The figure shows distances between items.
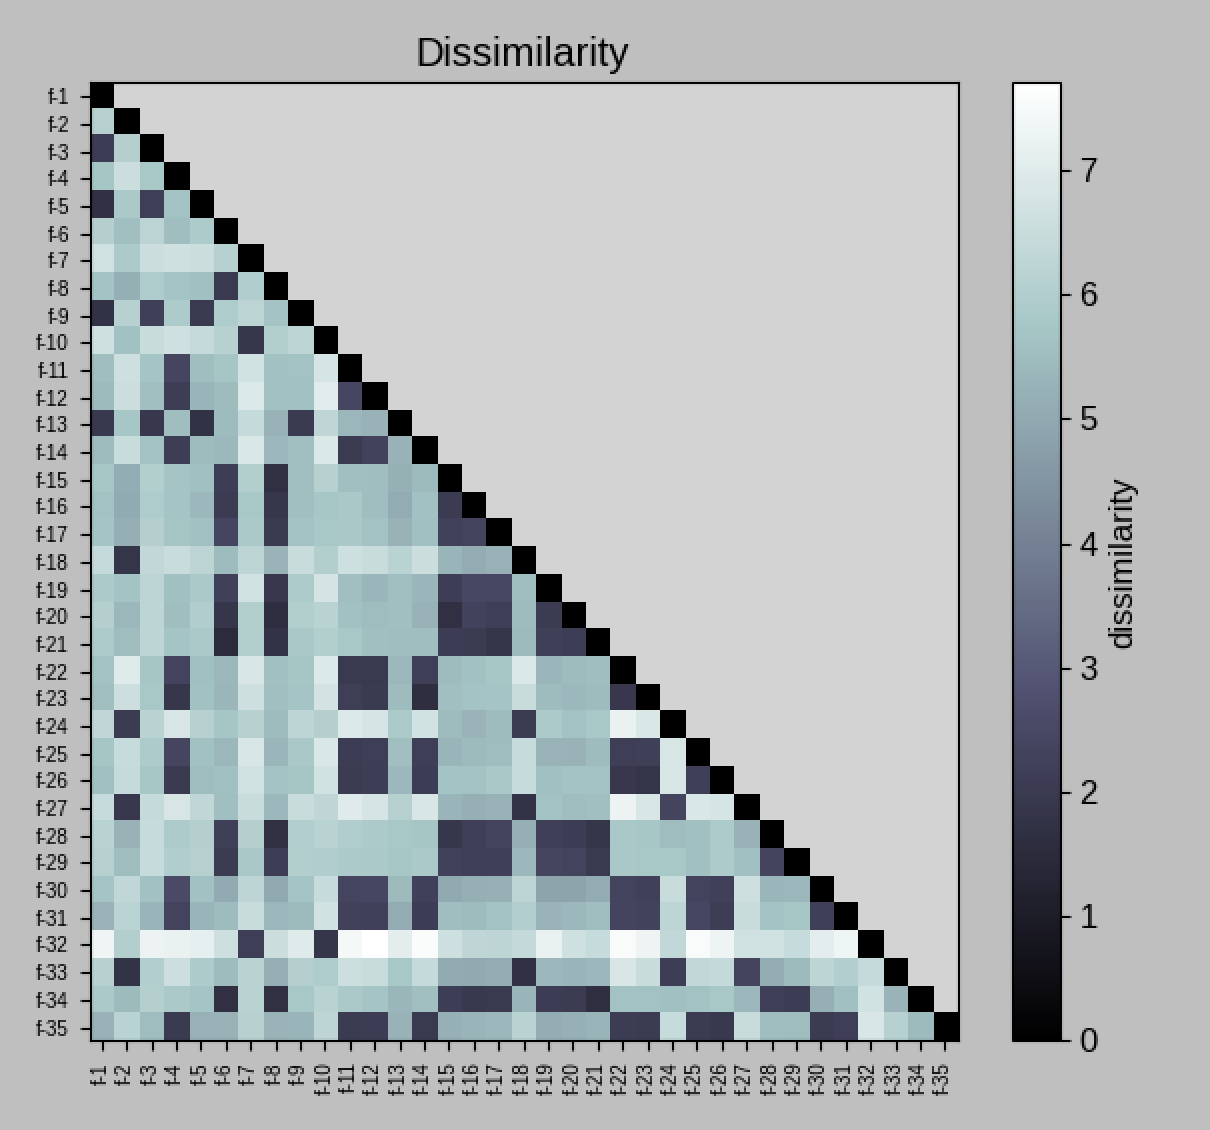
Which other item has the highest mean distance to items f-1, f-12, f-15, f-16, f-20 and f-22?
f-32
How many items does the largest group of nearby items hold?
11
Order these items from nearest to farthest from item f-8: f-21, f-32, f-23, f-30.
f-21, f-30, f-23, f-32
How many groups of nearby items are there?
5
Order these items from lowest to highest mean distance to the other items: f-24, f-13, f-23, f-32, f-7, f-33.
f-23, f-13, f-33, f-24, f-7, f-32
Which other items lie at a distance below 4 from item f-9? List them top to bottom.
f-1, f-3, f-5, f-13
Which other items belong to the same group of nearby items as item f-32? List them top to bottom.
f-7, f-10
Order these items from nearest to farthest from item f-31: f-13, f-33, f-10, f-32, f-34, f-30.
f-30, f-13, f-34, f-33, f-10, f-32
